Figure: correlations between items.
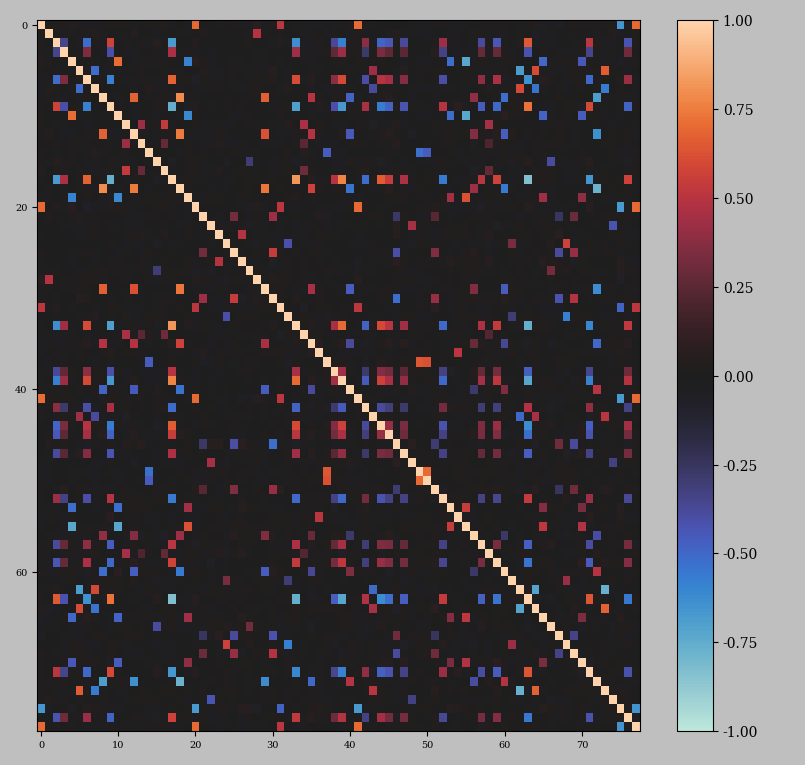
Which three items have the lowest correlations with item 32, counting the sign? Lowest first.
68, 24, 61
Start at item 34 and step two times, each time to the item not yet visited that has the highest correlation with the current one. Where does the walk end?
16
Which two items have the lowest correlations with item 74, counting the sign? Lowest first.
22, 48
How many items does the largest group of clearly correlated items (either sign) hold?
18
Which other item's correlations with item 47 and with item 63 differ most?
17
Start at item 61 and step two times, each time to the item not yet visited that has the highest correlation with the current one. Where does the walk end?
24
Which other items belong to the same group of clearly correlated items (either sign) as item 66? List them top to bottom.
15, 27
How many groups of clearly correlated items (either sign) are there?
14
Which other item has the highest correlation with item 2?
63
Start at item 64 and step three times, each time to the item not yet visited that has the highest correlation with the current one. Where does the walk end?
43
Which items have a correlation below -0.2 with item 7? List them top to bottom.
5, 43, 64, 73
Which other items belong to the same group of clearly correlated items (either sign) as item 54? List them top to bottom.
36
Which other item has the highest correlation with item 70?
55
